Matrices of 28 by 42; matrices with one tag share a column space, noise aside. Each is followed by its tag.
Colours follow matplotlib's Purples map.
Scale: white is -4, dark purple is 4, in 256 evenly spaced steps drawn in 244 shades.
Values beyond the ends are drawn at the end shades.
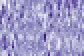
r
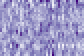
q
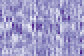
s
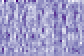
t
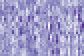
s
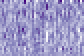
t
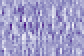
s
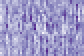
s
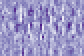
s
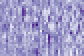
s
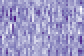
s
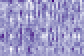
t
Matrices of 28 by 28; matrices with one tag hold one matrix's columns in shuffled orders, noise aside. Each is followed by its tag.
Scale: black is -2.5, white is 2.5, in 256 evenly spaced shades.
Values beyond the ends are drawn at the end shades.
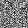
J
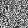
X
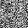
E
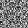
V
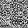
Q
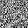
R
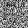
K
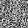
X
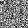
X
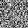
V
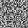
V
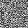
J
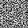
Q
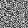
J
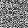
J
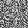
E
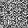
Q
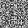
Q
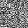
J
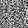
E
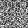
K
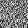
R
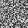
R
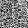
E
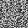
E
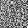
X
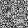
X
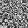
R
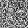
K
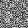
J
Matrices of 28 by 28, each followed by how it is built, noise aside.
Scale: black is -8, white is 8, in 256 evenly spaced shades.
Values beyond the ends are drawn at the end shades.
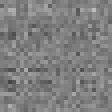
low rank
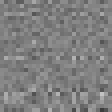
low rank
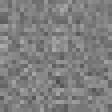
blocks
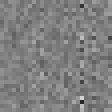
uneven columns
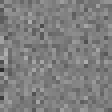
uneven columns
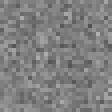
blocks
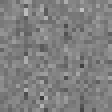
uneven columns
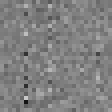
uneven columns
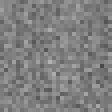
blocks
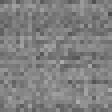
blocks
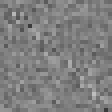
banded
